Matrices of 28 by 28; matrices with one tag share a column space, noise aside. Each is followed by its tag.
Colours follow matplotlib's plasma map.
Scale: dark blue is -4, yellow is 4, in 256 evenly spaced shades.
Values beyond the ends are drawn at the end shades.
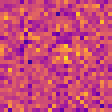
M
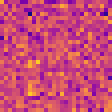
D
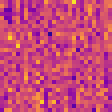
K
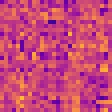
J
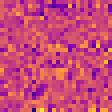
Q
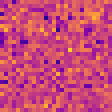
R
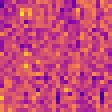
K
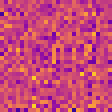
M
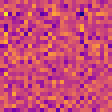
M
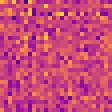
D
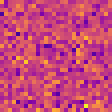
M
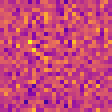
R
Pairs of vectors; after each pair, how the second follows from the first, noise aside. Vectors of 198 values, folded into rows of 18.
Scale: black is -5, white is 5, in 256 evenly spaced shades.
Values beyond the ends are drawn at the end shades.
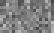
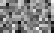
negated, scaled up.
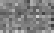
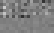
wrapped around, negated, partly zeroed.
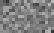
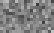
sign-scrambled.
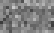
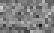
reversed, negated.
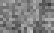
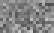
sign-scrambled.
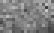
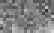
negated.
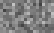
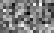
negated, scaled up.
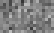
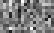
negated, scaled up.
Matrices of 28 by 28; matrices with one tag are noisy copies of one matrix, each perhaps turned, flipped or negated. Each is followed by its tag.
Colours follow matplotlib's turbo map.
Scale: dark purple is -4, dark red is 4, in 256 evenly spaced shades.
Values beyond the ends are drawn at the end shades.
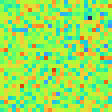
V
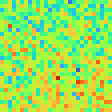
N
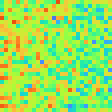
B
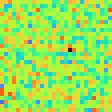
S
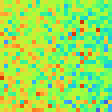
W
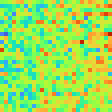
B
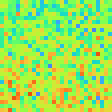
N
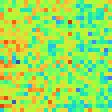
B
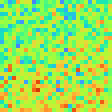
W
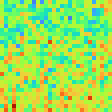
B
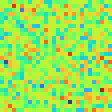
V
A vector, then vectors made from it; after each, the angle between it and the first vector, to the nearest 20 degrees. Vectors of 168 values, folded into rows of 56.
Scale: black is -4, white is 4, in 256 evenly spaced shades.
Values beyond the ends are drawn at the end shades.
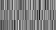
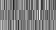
160 degrees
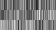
140 degrees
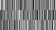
60 degrees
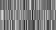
80 degrees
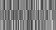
120 degrees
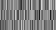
40 degrees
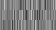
40 degrees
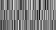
20 degrees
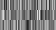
120 degrees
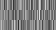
160 degrees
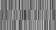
80 degrees
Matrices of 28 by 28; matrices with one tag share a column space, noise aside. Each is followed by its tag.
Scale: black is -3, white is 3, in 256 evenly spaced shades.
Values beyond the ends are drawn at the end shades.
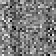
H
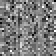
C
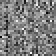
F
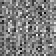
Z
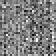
H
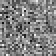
Z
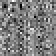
C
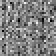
C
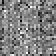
F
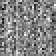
C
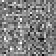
H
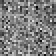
H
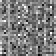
H
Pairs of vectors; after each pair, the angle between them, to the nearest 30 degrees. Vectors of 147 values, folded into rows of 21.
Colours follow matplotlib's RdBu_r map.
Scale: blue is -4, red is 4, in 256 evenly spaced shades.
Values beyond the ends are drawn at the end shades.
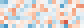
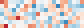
150 degrees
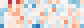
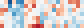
150 degrees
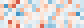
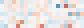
60 degrees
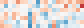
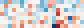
120 degrees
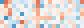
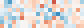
120 degrees
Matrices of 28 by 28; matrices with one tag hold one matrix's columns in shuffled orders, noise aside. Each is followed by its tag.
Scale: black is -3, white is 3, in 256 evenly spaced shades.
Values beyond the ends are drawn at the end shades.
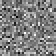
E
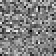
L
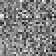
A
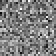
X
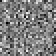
A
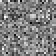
A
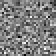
E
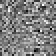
L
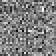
L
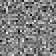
L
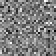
L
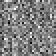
A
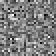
A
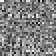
A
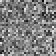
X
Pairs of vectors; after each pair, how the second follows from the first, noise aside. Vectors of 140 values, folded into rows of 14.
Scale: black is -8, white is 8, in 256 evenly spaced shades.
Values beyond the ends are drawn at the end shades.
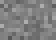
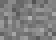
reversed.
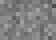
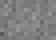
reversed, shrunk.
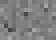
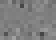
wrapped around, partly zeroed.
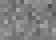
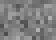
reversed.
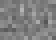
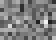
negated, scaled up.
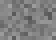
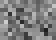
wrapped around, scaled up.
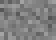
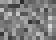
negated, scaled up.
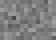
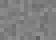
wrapped around, shrunk.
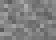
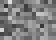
negated, scaled up.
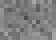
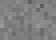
wrapped around, shrunk.
